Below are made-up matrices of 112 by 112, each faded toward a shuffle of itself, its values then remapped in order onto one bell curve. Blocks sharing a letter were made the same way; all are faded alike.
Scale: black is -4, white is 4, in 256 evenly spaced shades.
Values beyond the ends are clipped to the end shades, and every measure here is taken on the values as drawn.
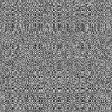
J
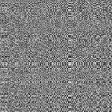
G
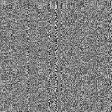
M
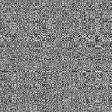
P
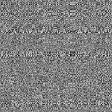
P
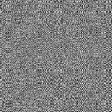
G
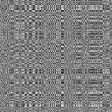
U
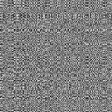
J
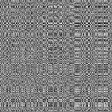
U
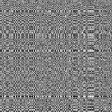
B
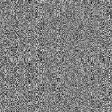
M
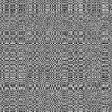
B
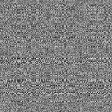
P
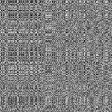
J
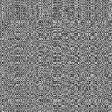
J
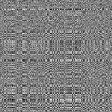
B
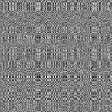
B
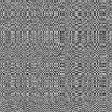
U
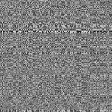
P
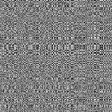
J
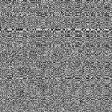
P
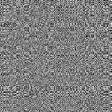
G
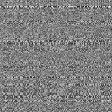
P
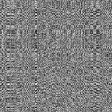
G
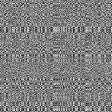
B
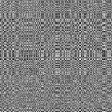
U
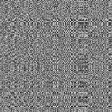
J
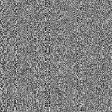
M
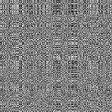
J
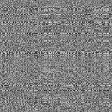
P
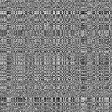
B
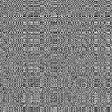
B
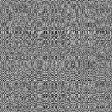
J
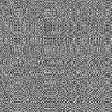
J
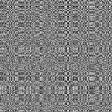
U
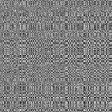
U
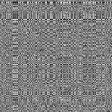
B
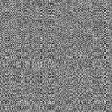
G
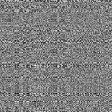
P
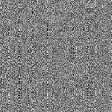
M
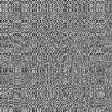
J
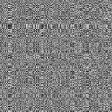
J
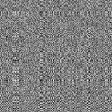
G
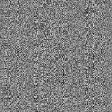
M
